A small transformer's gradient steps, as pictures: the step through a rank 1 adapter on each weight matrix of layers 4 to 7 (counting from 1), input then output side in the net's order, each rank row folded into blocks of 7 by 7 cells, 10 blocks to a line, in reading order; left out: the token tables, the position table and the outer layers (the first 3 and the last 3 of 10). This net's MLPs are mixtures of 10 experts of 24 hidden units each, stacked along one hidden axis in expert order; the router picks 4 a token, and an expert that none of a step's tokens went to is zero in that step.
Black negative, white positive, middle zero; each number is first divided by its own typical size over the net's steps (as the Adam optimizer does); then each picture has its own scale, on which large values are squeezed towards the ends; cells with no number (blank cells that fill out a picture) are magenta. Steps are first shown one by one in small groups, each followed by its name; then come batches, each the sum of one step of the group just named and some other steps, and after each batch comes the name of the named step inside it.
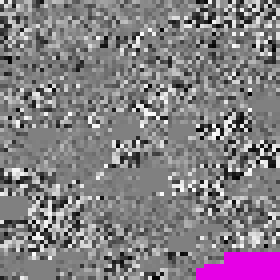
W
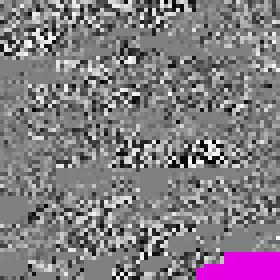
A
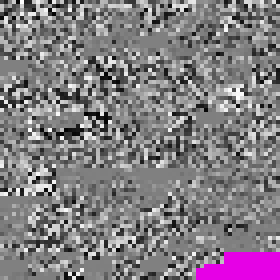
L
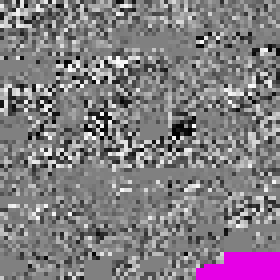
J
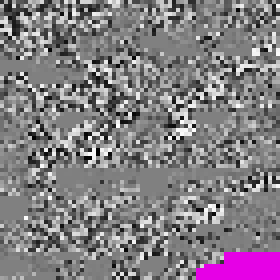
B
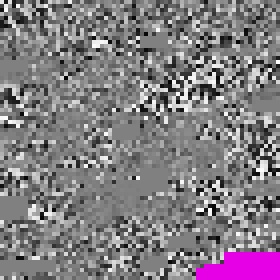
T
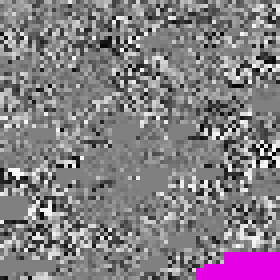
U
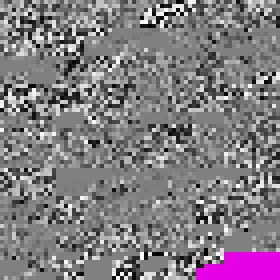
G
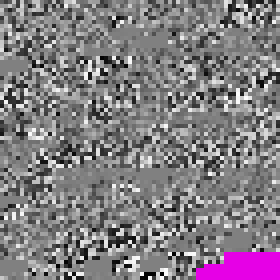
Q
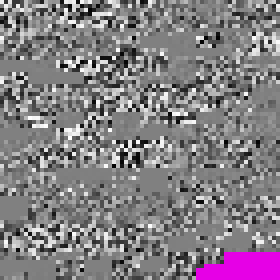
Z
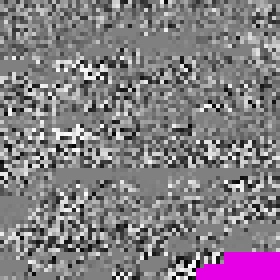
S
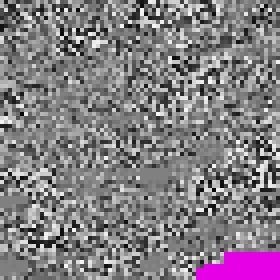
T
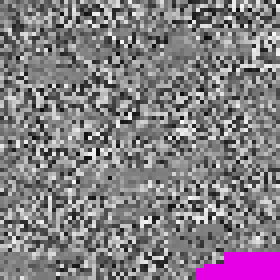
B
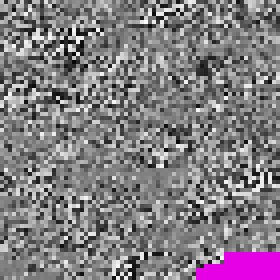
G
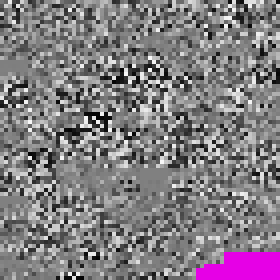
L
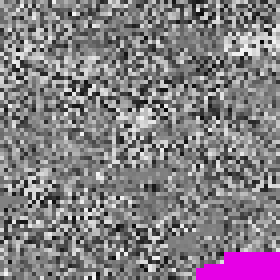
A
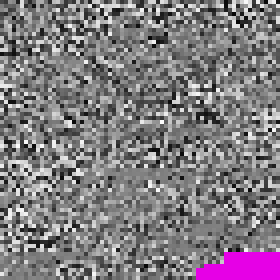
L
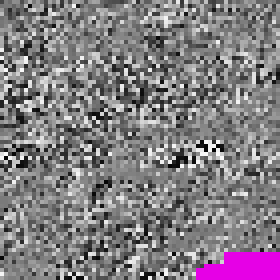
Q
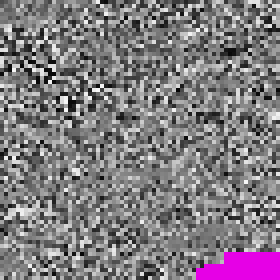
Q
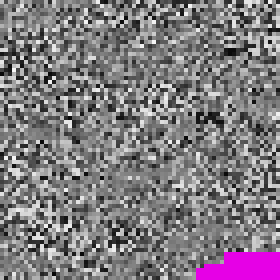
W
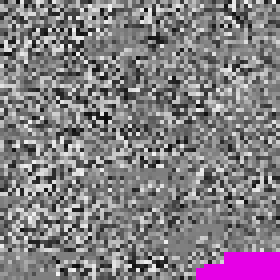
L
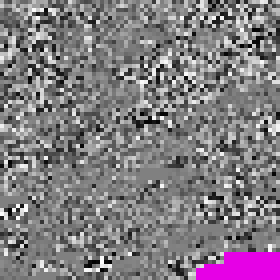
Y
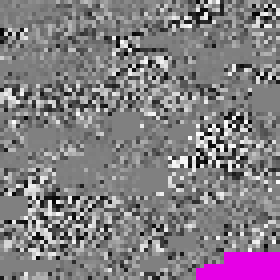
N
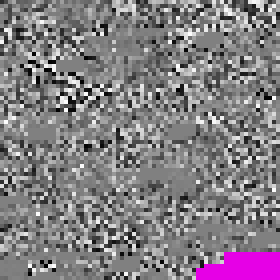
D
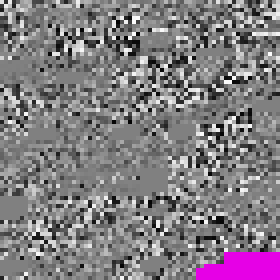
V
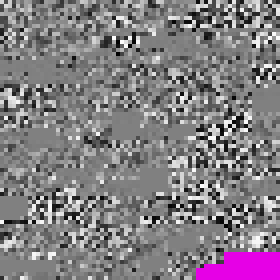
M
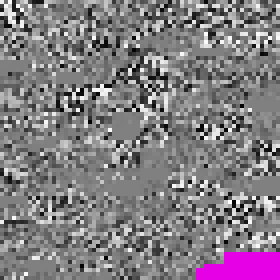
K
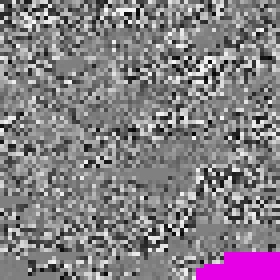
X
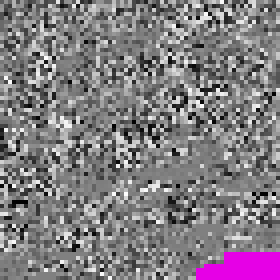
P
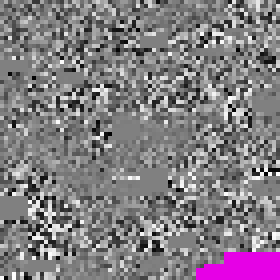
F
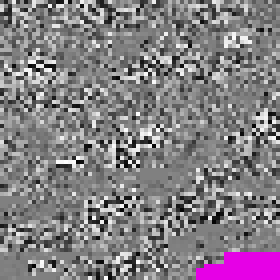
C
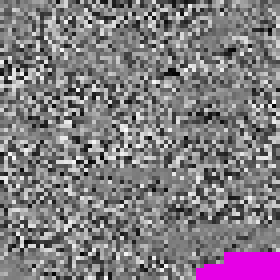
C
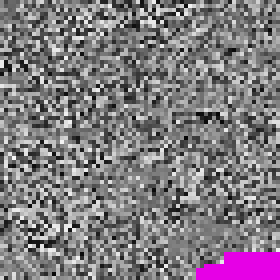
F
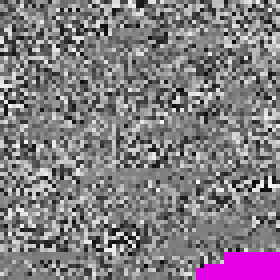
D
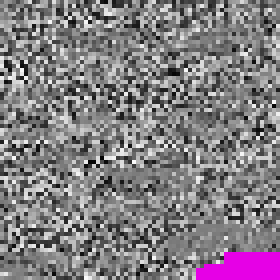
X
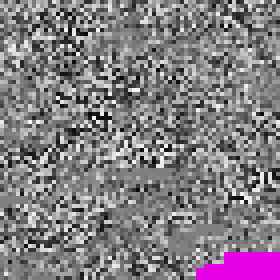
Y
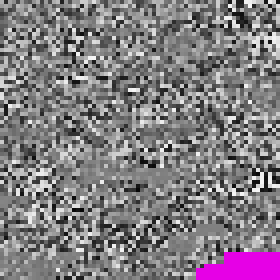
M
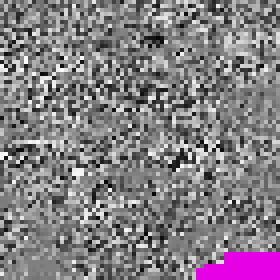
K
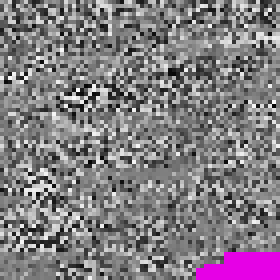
K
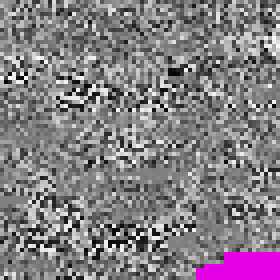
F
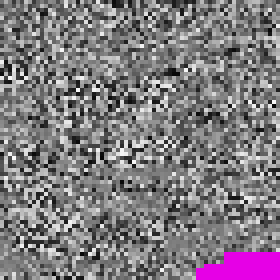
F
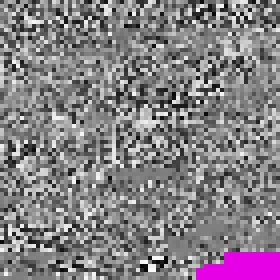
X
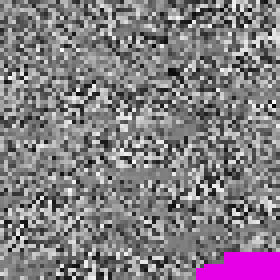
M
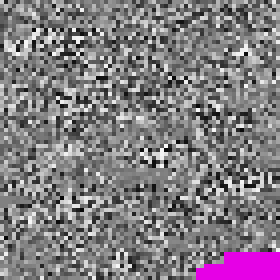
V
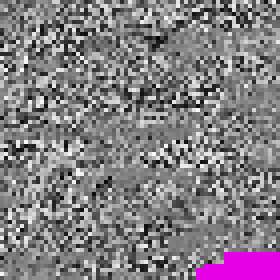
N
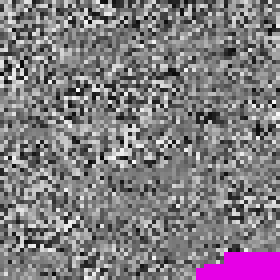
K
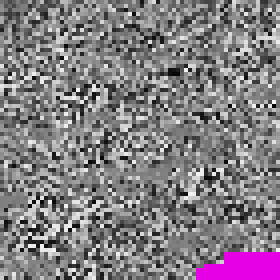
F
